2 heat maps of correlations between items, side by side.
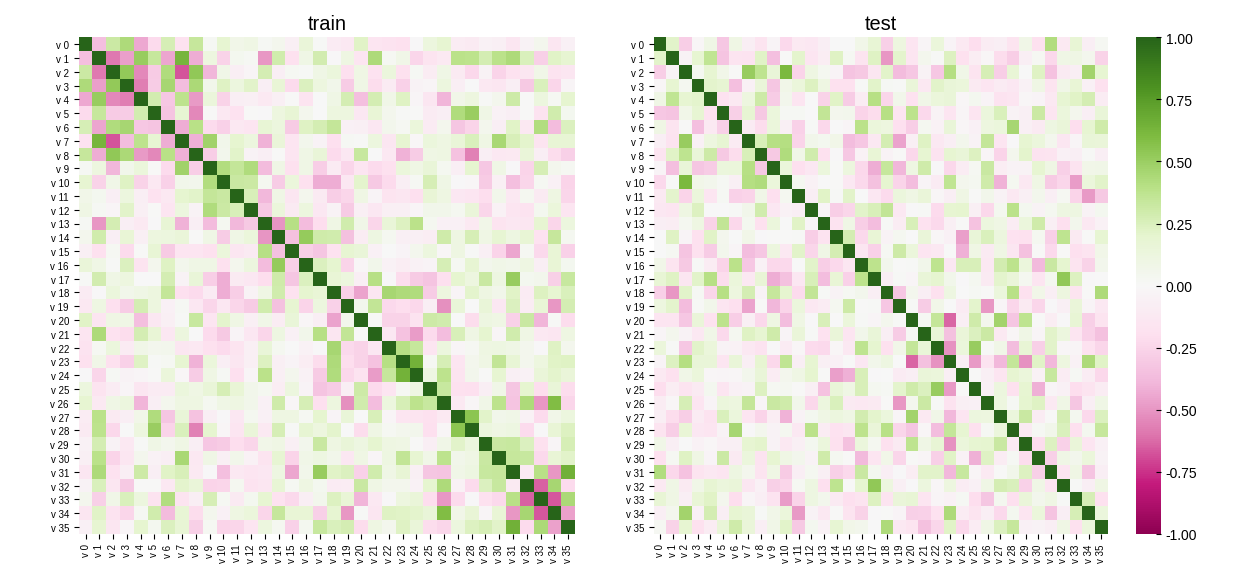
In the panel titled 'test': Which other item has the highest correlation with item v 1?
v 4
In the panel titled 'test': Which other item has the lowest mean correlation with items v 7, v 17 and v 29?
v 15
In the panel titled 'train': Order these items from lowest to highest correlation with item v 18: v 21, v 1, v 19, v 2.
v 19, v 21, v 1, v 2
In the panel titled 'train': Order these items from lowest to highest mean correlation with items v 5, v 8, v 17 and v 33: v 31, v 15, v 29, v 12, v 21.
v 15, v 12, v 29, v 21, v 31
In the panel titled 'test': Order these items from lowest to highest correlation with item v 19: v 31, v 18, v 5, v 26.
v 26, v 18, v 5, v 31
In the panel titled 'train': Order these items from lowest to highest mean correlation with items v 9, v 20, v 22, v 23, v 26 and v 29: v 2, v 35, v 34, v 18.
v 2, v 35, v 18, v 34
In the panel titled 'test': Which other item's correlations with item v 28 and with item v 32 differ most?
v 14
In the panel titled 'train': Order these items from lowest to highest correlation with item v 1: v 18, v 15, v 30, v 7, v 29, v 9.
v 15, v 18, v 9, v 29, v 30, v 7
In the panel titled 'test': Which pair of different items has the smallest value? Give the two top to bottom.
v 20, v 23
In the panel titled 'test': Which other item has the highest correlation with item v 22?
v 25
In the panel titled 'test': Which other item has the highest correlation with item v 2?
v 10
